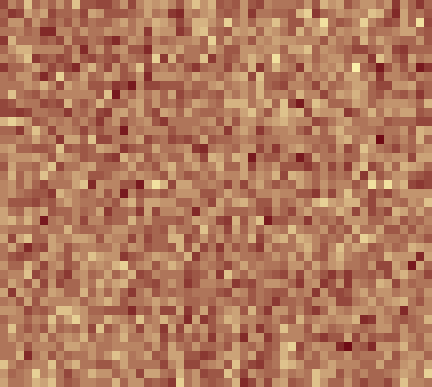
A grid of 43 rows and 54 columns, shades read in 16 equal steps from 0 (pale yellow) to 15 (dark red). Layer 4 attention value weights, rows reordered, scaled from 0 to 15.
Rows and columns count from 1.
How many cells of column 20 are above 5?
33
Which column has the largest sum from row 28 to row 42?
24
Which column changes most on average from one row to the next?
38
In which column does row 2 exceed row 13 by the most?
32
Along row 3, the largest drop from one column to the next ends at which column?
53
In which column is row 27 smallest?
46
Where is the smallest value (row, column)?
8, 45
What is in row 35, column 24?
12
